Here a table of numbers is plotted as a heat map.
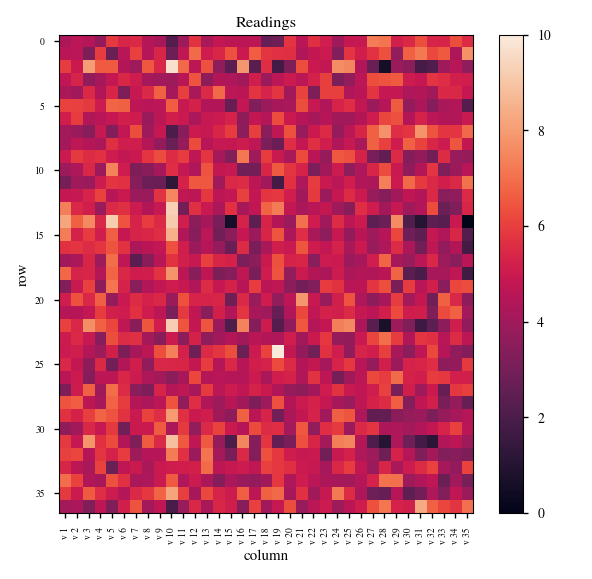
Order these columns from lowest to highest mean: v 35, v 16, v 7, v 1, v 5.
v 35, v 7, v 16, v 1, v 5
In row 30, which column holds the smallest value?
v 6
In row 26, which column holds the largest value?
v 29
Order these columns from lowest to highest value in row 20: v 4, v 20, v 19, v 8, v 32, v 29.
v 32, v 19, v 20, v 8, v 29, v 4
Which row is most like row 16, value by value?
5
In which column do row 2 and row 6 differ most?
v 28
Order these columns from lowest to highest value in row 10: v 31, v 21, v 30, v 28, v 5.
v 30, v 31, v 21, v 28, v 5
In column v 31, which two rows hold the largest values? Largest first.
36, 7
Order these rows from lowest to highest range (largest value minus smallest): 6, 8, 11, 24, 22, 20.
6, 8, 20, 11, 24, 22
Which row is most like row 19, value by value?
27
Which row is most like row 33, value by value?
25
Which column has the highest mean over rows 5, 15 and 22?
v 10
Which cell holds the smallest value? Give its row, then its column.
14, v 35
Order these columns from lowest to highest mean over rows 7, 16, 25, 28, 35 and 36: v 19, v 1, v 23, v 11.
v 11, v 23, v 1, v 19
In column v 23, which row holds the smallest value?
32
